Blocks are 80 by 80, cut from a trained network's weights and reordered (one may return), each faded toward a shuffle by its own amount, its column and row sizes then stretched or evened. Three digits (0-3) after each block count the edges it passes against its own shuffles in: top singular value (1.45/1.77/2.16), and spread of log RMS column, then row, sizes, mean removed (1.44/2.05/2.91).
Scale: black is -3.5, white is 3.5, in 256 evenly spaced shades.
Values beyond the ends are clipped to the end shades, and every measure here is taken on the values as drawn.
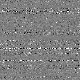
1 0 3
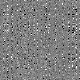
2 3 1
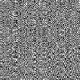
3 2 0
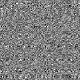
3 1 2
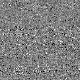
0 1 2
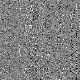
0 2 1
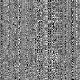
3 3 0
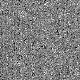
0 1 0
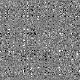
0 2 2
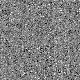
0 0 0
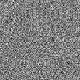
3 0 0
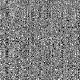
2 1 1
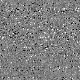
0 0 2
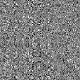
2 2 1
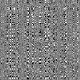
3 3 2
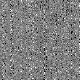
0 3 0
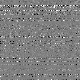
1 0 3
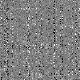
0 3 1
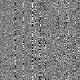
3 3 0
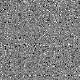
0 2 2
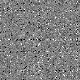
2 2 1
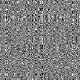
3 2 2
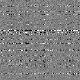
2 1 3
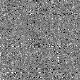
0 1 2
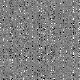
0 3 1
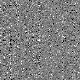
1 2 0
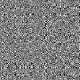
2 2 2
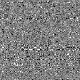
1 0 2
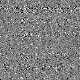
1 0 2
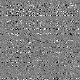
1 2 3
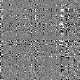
3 3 3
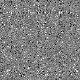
1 2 1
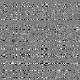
3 2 3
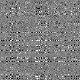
3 2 3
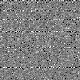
3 0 2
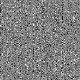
1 2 0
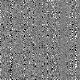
0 3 1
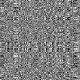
3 2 2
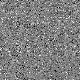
1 0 1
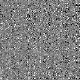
1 2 2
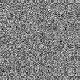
3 0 0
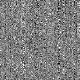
1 2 0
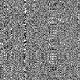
3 2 0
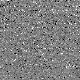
1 0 2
